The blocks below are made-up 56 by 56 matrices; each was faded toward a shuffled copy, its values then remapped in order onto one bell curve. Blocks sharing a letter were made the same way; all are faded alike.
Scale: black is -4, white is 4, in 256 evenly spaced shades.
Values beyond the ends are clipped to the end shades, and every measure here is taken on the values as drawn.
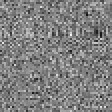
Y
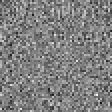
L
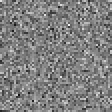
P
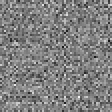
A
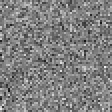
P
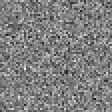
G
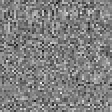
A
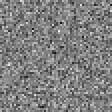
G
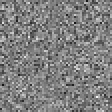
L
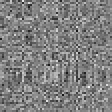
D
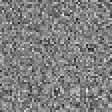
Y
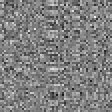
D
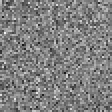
P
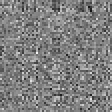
A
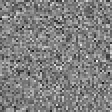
L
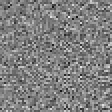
L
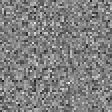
L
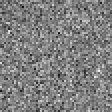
P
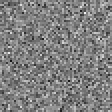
G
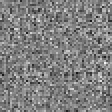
Y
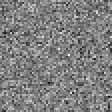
G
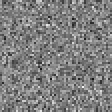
L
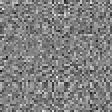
D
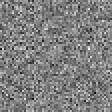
L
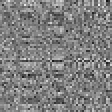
D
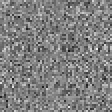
A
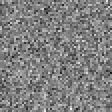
G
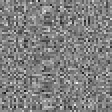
D
